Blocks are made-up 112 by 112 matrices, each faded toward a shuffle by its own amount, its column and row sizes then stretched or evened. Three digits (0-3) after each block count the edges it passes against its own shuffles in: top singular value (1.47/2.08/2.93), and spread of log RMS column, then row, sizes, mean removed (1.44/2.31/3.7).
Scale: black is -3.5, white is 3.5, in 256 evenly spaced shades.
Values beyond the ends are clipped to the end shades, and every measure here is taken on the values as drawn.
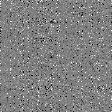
0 2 1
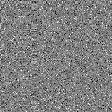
2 0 0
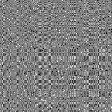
3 2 0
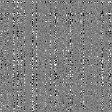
1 3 2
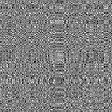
3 1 2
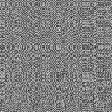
3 1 1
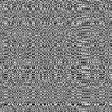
3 1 3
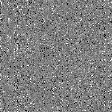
0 2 1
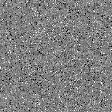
1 1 0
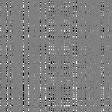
3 3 2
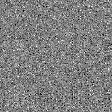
1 0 1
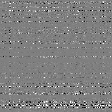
2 1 3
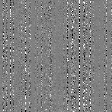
2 3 0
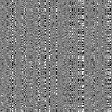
3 3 0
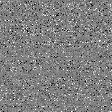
1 0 2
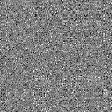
2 1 0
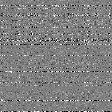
1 1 3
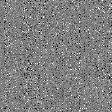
0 2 1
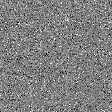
1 0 1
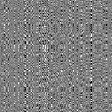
3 3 0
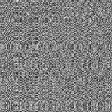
3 2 0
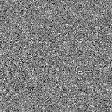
2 0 1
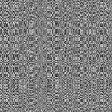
3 3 1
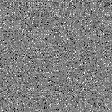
2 0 0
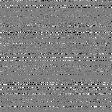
2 0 3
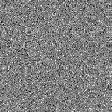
2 0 0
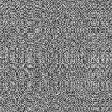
3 1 1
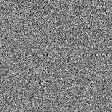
1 0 1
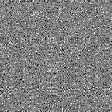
2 0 1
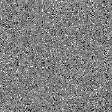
1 2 0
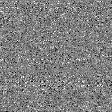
1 0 2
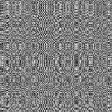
3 3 1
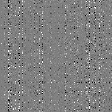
1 3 1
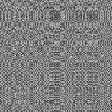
3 0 2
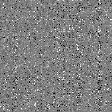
1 2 1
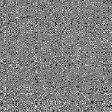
2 2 2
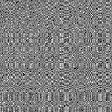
3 2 1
